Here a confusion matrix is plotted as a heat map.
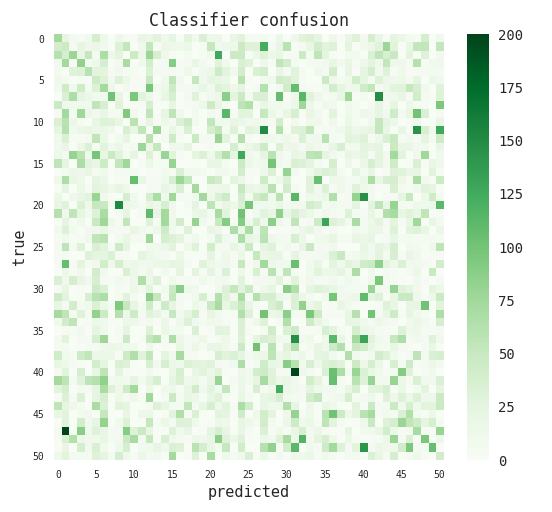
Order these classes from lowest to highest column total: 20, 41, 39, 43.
43, 20, 39, 41
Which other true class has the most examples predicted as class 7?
14
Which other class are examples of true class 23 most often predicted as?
25
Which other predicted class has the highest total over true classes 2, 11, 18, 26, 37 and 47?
1
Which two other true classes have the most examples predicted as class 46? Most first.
49, 45
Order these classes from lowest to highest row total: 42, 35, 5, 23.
35, 23, 5, 42
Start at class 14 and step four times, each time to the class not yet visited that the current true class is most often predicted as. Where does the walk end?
29
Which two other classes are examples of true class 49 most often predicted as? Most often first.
40, 31
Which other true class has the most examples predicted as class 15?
3
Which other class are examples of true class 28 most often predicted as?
39
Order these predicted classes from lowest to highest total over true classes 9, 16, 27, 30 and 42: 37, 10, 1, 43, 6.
37, 43, 10, 6, 1
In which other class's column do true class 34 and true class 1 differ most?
27
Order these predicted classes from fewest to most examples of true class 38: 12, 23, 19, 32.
19, 32, 23, 12
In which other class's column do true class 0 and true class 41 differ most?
36
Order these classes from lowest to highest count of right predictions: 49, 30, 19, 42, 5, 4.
42, 5, 4, 19, 30, 49
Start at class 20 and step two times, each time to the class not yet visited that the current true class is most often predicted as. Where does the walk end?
50
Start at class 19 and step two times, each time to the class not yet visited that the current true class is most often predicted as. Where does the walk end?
31
